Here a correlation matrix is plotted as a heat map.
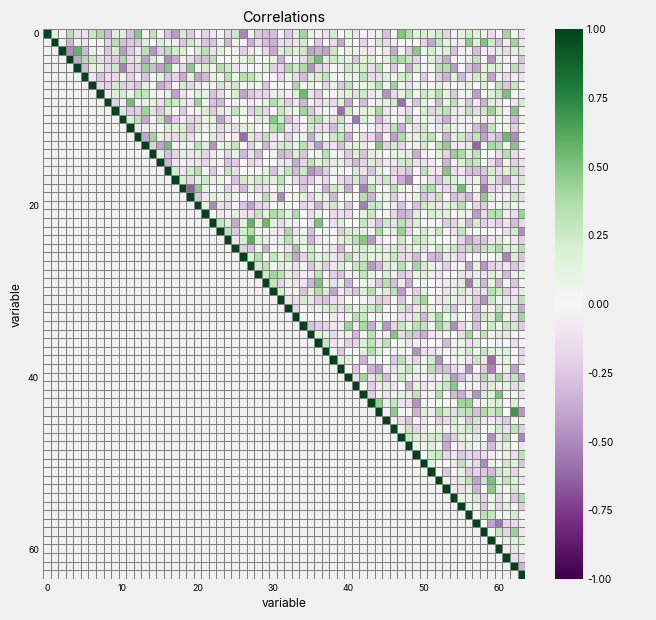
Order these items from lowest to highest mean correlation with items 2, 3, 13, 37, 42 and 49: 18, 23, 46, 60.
18, 46, 23, 60
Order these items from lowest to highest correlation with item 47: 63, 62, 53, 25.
63, 53, 25, 62
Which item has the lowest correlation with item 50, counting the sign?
58
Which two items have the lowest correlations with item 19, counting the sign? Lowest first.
18, 31
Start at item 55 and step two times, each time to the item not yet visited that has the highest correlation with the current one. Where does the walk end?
20
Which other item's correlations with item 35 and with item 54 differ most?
41
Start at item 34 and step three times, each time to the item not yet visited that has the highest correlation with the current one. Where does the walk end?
12
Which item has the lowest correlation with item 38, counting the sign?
59
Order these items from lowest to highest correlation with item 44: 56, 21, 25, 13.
21, 25, 56, 13
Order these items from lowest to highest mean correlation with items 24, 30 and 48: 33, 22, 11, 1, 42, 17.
1, 17, 33, 22, 11, 42
